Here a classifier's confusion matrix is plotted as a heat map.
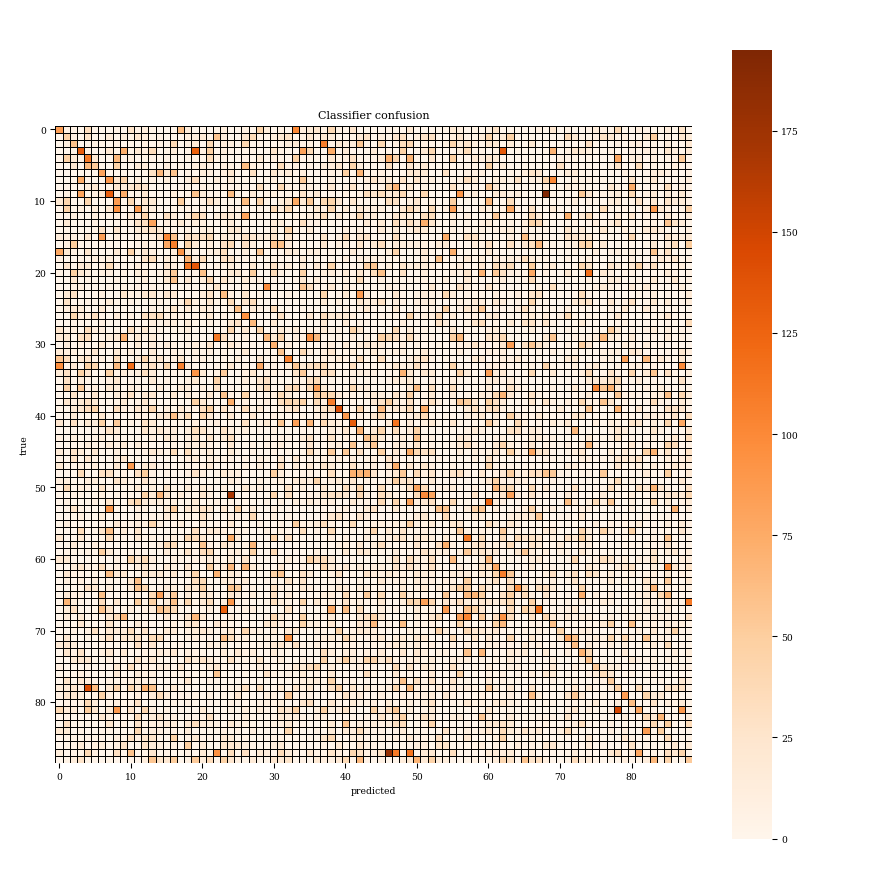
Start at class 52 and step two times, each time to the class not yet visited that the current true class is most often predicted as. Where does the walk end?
55
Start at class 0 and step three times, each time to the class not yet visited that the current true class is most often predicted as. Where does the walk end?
8
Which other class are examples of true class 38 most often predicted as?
24
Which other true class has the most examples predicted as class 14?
65
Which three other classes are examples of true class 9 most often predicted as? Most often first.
68, 7, 56
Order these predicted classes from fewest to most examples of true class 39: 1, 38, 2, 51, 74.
1, 2, 38, 74, 51
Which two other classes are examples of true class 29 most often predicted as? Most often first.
22, 35
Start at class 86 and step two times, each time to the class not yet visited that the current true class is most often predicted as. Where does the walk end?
53
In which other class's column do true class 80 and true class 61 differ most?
85
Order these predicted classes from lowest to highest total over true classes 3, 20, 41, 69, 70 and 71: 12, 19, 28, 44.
28, 12, 44, 19
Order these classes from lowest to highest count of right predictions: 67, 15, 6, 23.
23, 6, 15, 67
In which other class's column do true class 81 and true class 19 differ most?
78
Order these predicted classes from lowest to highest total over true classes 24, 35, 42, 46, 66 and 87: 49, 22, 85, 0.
0, 85, 22, 49
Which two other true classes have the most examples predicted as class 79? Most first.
32, 71
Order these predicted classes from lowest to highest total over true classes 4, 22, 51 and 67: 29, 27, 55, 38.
27, 55, 29, 38
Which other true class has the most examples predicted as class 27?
58
